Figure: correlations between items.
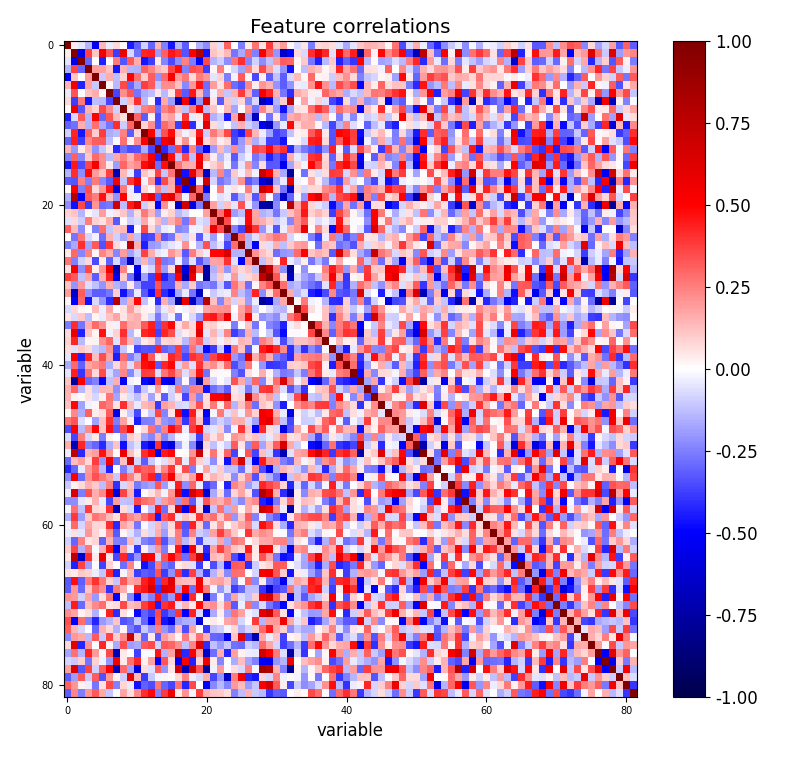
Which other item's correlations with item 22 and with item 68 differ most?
44
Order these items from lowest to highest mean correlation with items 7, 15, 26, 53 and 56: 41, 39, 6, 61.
6, 61, 41, 39
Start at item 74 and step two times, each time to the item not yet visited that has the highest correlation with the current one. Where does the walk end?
25
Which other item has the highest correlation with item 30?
38
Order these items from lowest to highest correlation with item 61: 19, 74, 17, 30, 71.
17, 74, 19, 30, 71
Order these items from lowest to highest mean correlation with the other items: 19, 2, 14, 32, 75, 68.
32, 2, 68, 14, 75, 19
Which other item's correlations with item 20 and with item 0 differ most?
29
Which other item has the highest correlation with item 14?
68
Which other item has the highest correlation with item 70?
51
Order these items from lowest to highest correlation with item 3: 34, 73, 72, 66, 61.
72, 34, 73, 66, 61
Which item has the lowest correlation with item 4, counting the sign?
0
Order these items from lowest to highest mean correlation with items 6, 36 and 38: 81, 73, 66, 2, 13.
2, 81, 13, 73, 66
